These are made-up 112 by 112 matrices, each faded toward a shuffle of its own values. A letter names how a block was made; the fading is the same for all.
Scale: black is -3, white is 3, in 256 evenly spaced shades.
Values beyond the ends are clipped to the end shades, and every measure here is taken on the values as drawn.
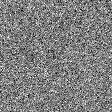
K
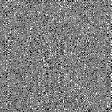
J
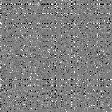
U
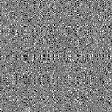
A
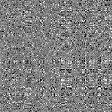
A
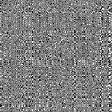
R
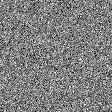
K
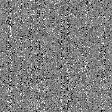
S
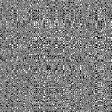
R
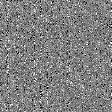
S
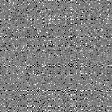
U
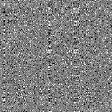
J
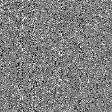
S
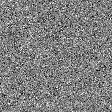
K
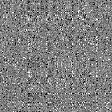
J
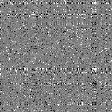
U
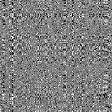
R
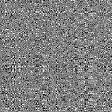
A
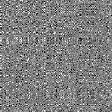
A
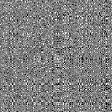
R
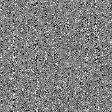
S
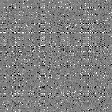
U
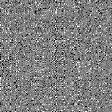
J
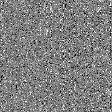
S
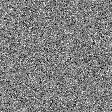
K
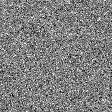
K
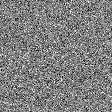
K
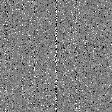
S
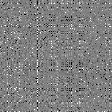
U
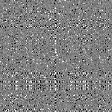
U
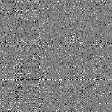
U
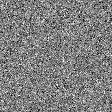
K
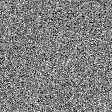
K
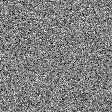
K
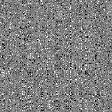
J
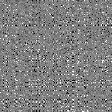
U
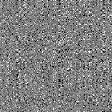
J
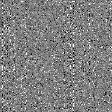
S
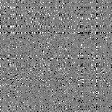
U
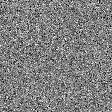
K
